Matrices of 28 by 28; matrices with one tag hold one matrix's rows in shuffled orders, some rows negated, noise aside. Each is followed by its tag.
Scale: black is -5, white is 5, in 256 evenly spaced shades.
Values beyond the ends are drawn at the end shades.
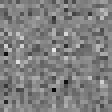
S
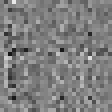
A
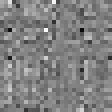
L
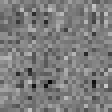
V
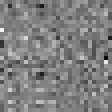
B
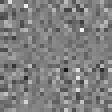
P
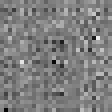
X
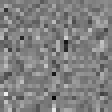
S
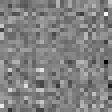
B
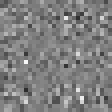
P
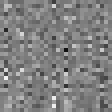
S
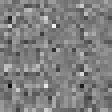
L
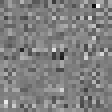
X
